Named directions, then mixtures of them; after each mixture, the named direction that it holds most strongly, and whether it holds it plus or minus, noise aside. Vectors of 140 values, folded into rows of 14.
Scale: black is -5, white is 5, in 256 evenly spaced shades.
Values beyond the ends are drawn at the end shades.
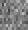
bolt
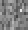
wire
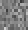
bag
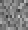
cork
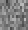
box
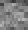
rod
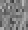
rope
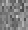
box, minus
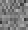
box, minus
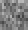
cork, minus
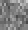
bolt, plus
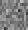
bag, minus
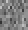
box, minus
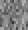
rope, plus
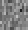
wire, minus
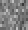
rope, minus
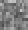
rod, minus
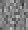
rope, minus
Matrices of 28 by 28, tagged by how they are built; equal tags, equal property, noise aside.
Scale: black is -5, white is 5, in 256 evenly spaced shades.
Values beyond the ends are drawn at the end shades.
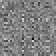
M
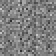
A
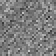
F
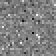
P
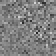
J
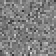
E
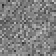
F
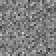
A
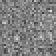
M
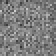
A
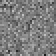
E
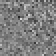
J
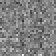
M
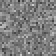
E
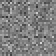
M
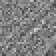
F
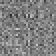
M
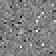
P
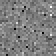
P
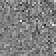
J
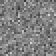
E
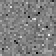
P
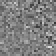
J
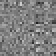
M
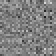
M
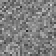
F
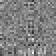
M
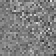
J
